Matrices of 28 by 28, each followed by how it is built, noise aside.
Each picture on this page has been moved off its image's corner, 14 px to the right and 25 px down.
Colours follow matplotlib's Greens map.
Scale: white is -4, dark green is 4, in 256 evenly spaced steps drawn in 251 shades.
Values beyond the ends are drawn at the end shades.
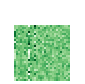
uneven columns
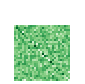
diagonal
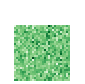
uneven columns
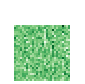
uneven columns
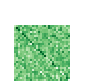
diagonal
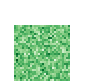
noise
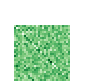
diagonal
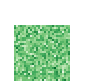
noise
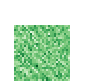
Toeplitz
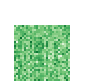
blocks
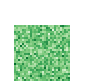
noise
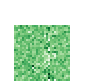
uneven columns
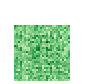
blocks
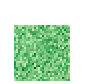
blocks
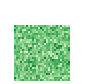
blocks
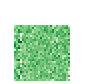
uneven columns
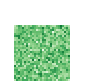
noise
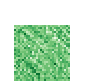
Toeplitz
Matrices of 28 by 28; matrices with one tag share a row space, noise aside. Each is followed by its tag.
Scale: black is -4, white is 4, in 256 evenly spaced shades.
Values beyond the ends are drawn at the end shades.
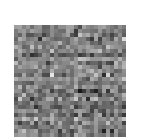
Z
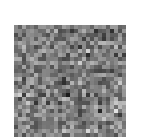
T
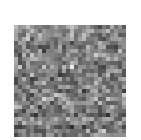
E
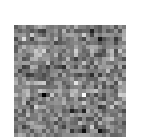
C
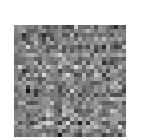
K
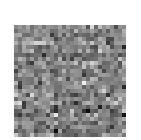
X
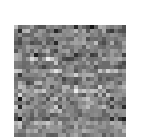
X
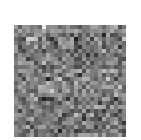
K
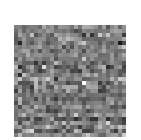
X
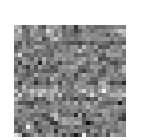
X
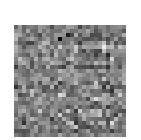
Z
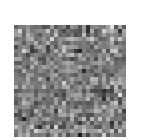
T
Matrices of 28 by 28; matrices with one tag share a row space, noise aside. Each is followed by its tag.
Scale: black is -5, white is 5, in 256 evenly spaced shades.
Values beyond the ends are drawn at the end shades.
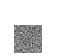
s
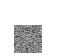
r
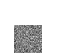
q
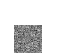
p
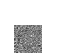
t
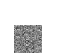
r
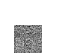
r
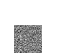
t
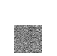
q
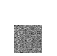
t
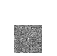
s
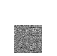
q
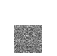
r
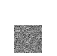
r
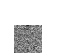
p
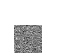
r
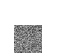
s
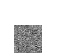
p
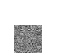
s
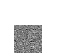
q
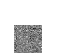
q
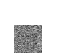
p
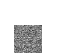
r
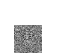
r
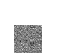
q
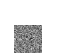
q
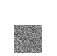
t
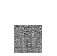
r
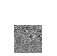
r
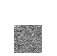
t
